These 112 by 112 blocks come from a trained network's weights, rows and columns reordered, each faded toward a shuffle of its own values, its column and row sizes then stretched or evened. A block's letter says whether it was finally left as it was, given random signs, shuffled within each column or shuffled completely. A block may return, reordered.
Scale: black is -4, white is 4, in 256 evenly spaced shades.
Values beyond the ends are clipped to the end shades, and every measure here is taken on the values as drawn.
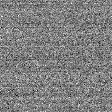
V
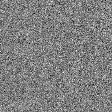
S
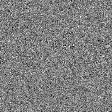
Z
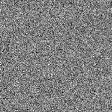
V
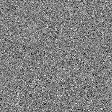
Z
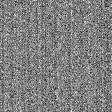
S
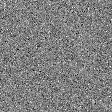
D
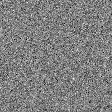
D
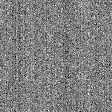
S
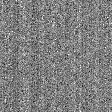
S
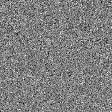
Z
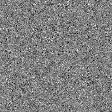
Z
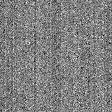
S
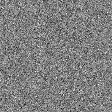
S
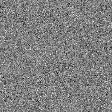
Z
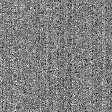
V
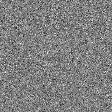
Z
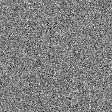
S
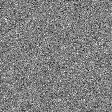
D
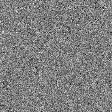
Z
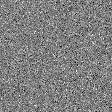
S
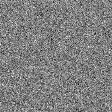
S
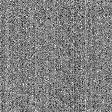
V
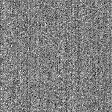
S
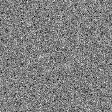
S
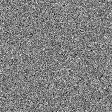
D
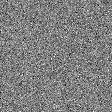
D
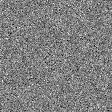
D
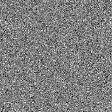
Z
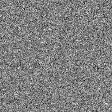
Z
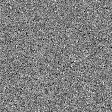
D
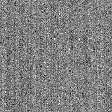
V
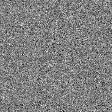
Z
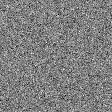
D
